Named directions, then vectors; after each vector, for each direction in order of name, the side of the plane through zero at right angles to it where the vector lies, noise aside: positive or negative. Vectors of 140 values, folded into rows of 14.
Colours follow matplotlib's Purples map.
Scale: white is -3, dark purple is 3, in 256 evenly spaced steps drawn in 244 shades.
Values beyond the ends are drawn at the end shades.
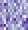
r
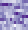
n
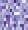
negative, positive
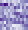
positive, positive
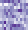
negative, negative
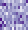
positive, positive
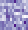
negative, positive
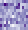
positive, positive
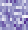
negative, positive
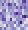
positive, negative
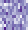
negative, negative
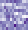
negative, positive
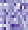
negative, negative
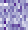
negative, negative
